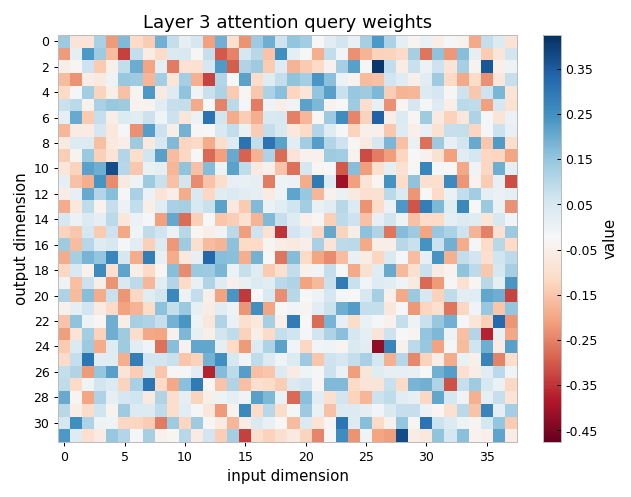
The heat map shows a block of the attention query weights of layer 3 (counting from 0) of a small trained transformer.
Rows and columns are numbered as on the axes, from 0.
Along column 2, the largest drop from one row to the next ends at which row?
26
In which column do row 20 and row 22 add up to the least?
37
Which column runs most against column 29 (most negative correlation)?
13
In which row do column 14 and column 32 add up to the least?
1
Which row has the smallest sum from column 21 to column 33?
9
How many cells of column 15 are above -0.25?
29
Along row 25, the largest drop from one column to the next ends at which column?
36
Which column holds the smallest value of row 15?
18
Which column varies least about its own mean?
34
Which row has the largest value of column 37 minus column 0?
24
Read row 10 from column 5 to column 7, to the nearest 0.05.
0.1 -0.15 0
